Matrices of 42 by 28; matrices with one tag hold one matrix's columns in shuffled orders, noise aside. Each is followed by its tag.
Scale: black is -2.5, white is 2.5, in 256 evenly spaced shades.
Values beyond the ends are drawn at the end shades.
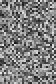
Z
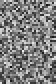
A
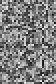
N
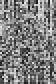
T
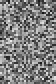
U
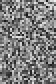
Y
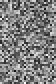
Z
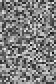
Z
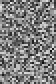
Z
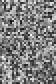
Y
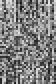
T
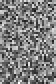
A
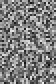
A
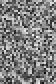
A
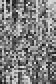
T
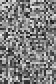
Y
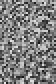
A
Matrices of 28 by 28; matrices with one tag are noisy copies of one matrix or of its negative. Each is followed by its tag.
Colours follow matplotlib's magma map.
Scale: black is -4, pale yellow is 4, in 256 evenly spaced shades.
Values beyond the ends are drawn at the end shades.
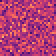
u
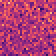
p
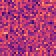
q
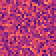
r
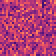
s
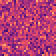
r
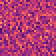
u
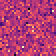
u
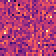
q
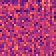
s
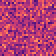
q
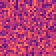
q
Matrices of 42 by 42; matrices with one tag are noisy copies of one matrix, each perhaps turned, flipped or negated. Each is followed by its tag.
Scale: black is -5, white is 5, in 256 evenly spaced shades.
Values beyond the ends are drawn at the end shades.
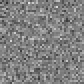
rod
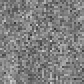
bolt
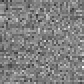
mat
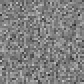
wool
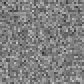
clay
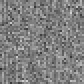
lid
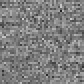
lid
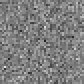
wool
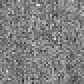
bolt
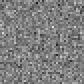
rod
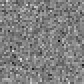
clay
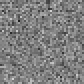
clay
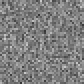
rod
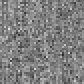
lid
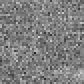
bolt
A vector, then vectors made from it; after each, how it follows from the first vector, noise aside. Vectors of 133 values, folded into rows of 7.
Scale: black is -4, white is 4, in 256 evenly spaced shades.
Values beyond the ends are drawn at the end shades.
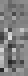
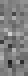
partly zeroed.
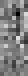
reversed.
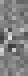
partly zeroed.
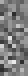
sign-scrambled.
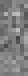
reversed, negated, shrunk.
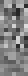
reversed.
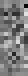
reversed.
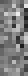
reversed, negated.
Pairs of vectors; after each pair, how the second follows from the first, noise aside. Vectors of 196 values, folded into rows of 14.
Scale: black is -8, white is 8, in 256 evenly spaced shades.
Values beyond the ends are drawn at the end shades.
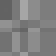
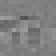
negated, partly zeroed.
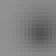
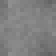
wrapped around, shrunk.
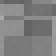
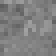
negated, partly zeroed.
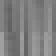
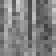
reversed, scaled up.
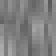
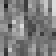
reversed, scaled up.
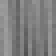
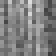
reversed, negated, scaled up.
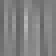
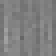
wrapped around, shrunk.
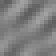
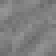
wrapped around, negated, shrunk.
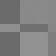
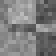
reversed, scaled up.
